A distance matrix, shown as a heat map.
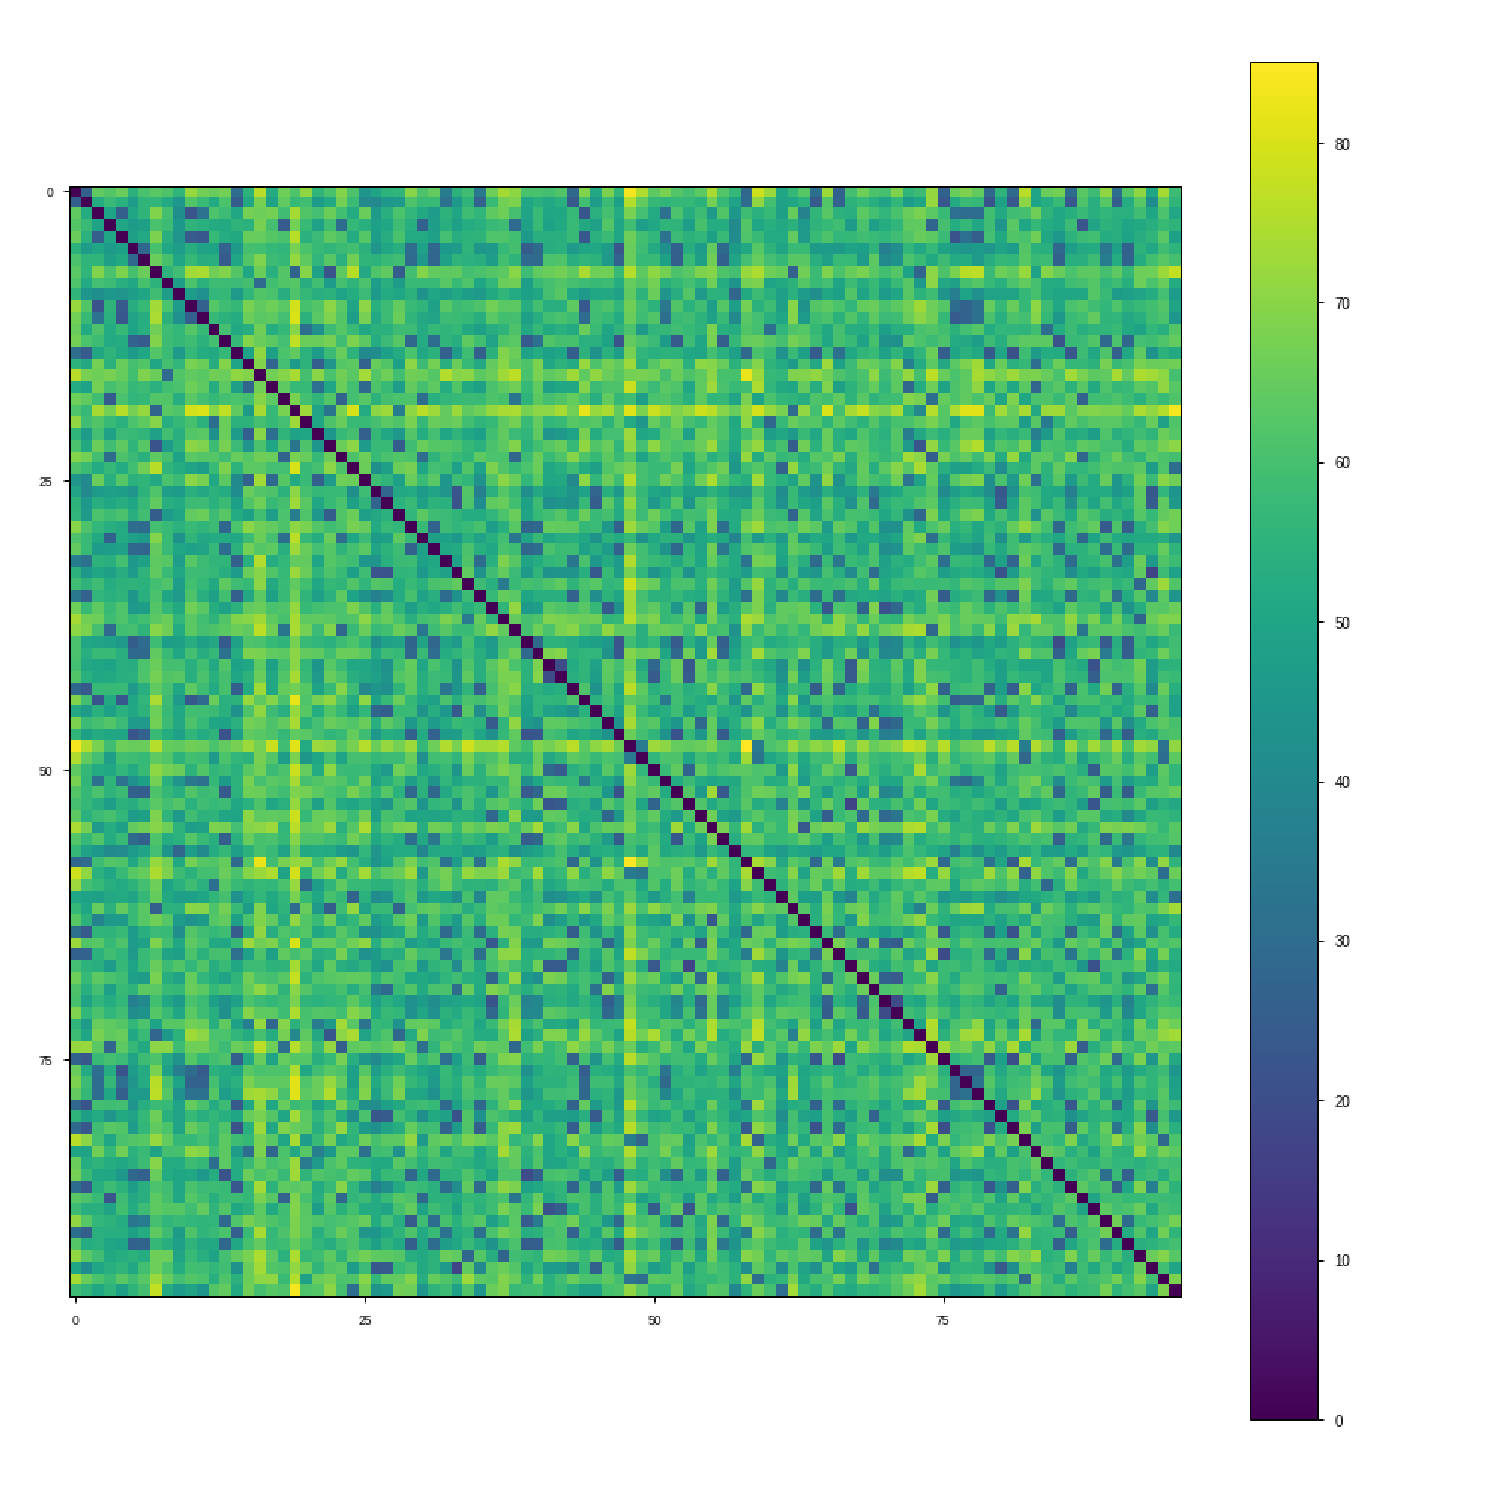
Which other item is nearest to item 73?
22
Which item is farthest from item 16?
58
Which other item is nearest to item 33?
93
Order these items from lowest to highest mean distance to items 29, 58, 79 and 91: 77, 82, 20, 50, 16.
77, 50, 20, 82, 16
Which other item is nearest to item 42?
41
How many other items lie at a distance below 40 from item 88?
5
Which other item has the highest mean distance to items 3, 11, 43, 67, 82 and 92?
19
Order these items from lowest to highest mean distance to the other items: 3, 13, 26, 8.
26, 3, 13, 8
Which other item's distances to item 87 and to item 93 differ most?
74
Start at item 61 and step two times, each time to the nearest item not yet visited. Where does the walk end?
95
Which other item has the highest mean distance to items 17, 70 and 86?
48
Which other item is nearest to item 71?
70
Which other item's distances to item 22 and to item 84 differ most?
7
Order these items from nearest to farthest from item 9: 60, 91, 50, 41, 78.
78, 91, 60, 41, 50
